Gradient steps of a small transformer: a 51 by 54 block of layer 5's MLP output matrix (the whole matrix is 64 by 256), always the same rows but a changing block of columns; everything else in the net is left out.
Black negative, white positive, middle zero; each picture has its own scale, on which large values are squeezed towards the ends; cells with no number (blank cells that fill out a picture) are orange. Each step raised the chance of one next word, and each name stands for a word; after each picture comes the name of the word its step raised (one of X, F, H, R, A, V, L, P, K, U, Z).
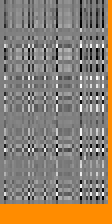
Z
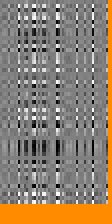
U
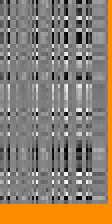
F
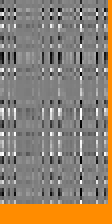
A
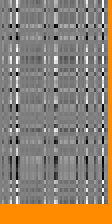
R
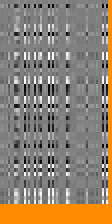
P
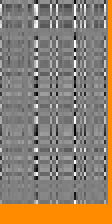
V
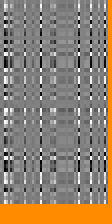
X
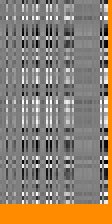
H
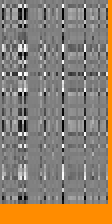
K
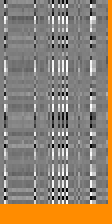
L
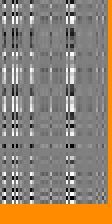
L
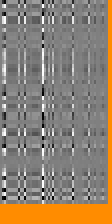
L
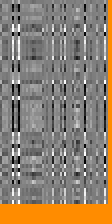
P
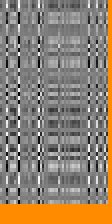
X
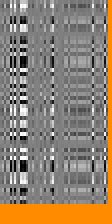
X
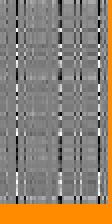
F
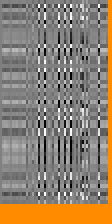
U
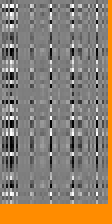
U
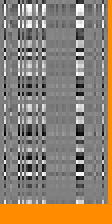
V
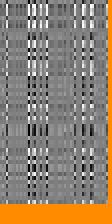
V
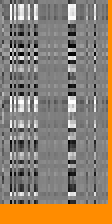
H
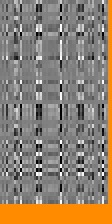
P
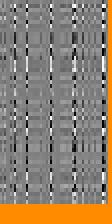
U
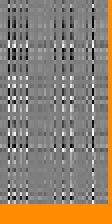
Z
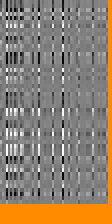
A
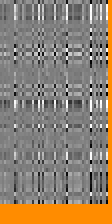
H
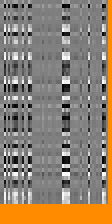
P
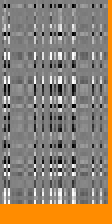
P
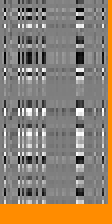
A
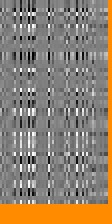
A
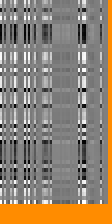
R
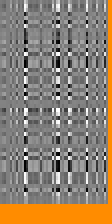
X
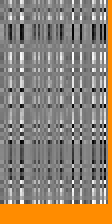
R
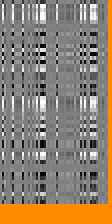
H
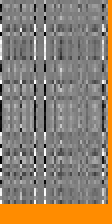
P
